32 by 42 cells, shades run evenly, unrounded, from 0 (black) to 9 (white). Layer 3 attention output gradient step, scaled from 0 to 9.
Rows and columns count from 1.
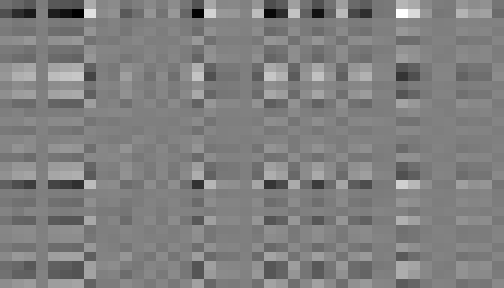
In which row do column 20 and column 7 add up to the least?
2
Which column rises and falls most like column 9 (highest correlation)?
10
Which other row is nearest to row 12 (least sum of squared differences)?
7
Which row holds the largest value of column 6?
9
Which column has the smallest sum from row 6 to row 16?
34
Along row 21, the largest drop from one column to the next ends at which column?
23
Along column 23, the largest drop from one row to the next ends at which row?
21
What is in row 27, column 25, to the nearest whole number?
4
